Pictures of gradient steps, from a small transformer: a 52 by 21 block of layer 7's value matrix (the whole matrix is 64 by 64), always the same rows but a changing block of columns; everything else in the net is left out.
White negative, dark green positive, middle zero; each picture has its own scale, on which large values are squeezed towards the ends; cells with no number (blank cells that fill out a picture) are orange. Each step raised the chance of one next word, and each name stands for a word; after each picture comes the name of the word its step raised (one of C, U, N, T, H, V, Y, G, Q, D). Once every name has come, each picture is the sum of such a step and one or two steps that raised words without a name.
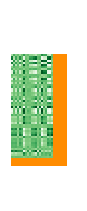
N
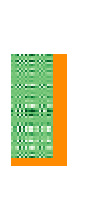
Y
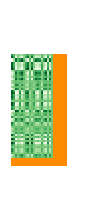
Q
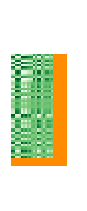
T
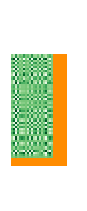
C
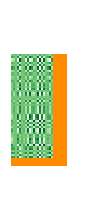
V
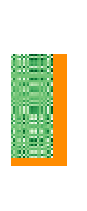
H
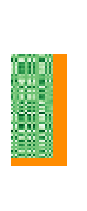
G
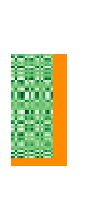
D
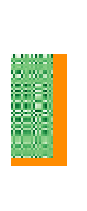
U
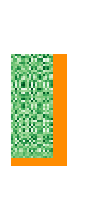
V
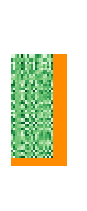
U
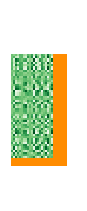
V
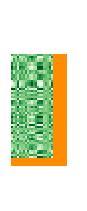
G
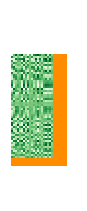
H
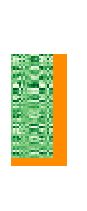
C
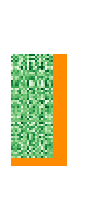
H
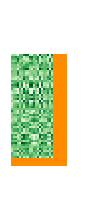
Q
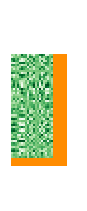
D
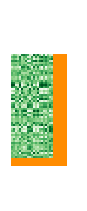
Y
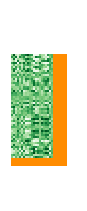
H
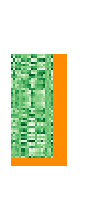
Q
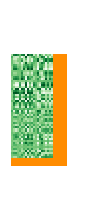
Q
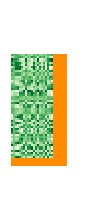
V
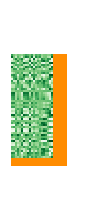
D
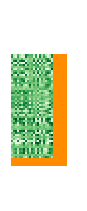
Q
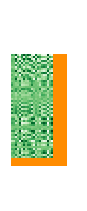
H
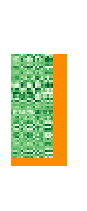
D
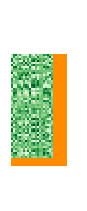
D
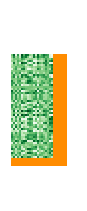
U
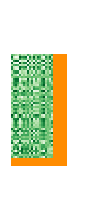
T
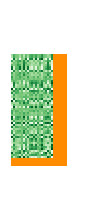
H
